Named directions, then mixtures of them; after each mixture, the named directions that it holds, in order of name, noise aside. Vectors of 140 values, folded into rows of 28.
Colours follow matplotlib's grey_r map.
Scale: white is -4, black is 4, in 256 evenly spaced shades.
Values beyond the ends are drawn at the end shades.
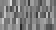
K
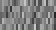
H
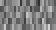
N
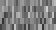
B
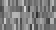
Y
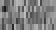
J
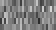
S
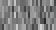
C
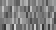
B, H, N.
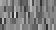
C, S.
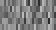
H, N.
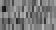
J.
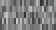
S.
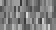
N.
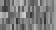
J.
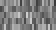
C, N, Y.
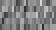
B, J, K.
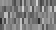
S.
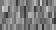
B, J.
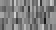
C, J, Y.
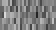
K, S, Y.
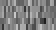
C, K.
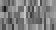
J.
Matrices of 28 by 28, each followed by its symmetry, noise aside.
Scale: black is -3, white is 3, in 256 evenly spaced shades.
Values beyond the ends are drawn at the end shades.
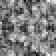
mirrored top to bottom.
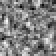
antisymmetric.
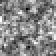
same after a half turn.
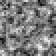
symmetric.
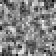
same after a half turn.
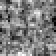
antisymmetric.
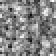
mirrored top to bottom.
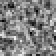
no symmetry.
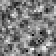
symmetric.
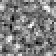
symmetric across the other diagonal.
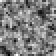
symmetric across the other diagonal.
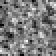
same after a half turn.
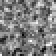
antisymmetric.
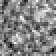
symmetric across the other diagonal.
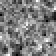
symmetric.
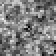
symmetric.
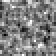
antisymmetric.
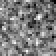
symmetric across the other diagonal.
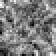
symmetric across the other diagonal.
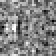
mirrored top to bottom.
